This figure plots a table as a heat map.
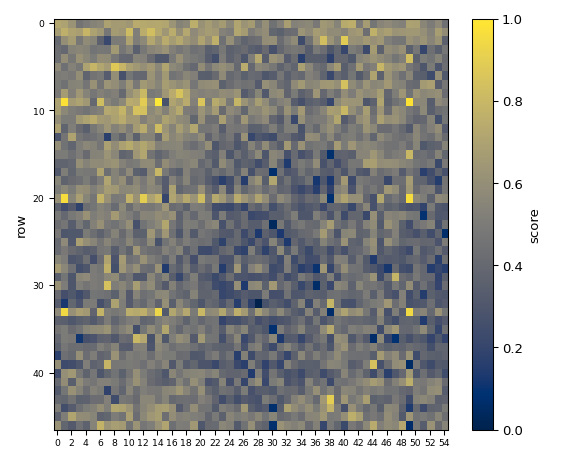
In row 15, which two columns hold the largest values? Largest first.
49, 12
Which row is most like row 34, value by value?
31
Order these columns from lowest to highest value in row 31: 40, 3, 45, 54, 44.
3, 54, 44, 40, 45
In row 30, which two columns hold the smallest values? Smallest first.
36, 26
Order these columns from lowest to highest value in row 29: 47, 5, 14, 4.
14, 5, 4, 47
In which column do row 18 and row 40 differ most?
27
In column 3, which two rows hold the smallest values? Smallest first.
36, 21
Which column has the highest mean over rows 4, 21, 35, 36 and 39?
7
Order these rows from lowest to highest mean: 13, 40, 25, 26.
26, 40, 25, 13
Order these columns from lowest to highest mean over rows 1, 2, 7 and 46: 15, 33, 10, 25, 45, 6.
25, 33, 6, 45, 10, 15
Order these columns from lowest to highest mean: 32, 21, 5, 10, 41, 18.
32, 21, 41, 5, 18, 10
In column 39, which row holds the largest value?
11
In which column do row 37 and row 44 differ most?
38
